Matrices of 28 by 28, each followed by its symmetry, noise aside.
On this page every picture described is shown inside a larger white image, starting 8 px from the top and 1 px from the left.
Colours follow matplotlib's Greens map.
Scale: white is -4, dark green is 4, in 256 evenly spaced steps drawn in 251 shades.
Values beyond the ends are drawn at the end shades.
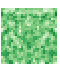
mirrored left to right.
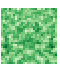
mirrored left to right.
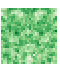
mirrored left to right.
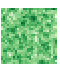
no symmetry.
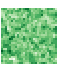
no symmetry.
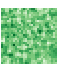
antisymmetric.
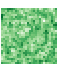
symmetric.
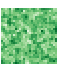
no symmetry.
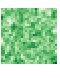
no symmetry.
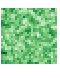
no symmetry.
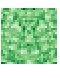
mirrored left to right.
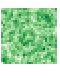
symmetric across the other diagonal.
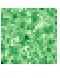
symmetric across the other diagonal.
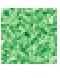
symmetric.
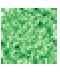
symmetric.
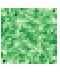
same after a half turn.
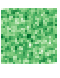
same after a half turn.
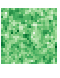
no symmetry.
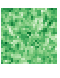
no symmetry.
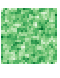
same after a half turn.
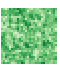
antisymmetric.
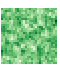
same after a half turn.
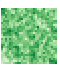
symmetric across the other diagonal.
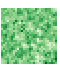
symmetric.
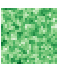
antisymmetric.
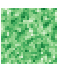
no symmetry.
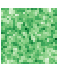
same after a half turn.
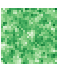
symmetric across the other diagonal.
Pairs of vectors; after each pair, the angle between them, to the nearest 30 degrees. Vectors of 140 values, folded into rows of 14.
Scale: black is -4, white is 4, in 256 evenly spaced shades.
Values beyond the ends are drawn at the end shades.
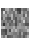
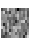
60 degrees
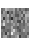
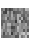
120 degrees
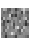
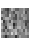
60 degrees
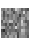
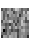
30 degrees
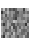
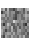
30 degrees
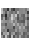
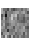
30 degrees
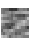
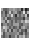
90 degrees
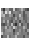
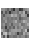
120 degrees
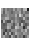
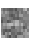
60 degrees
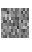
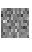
120 degrees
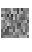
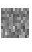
120 degrees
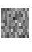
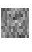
30 degrees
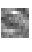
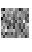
60 degrees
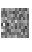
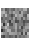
150 degrees
